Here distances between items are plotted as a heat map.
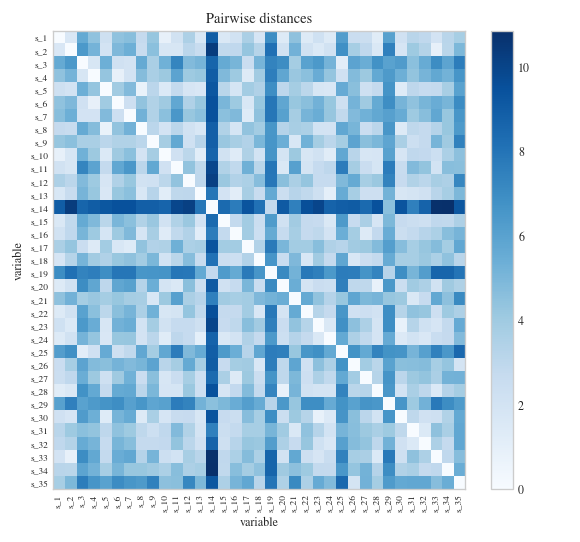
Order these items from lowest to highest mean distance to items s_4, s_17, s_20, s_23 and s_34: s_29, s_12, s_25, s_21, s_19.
s_12, s_21, s_25, s_29, s_19
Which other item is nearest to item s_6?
s_4
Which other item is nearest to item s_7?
s_17
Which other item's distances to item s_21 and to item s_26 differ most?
s_35
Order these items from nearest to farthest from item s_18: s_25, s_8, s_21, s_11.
s_11, s_8, s_21, s_25
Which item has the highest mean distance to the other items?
s_14
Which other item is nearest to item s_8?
s_5
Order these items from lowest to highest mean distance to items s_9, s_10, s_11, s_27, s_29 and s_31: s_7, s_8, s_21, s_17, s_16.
s_16, s_8, s_21, s_17, s_7
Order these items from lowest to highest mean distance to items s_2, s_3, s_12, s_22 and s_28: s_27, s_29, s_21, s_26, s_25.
s_27, s_26, s_21, s_25, s_29
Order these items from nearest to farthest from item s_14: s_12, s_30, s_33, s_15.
s_15, s_30, s_12, s_33
